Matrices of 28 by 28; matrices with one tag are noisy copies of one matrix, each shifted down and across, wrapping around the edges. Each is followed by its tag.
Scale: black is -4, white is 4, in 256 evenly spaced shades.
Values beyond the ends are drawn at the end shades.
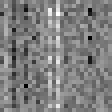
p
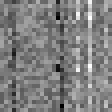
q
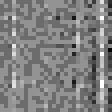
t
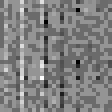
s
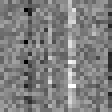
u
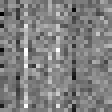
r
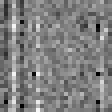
t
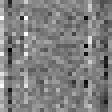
t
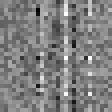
t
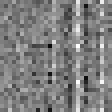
t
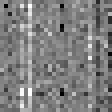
p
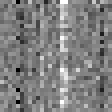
u
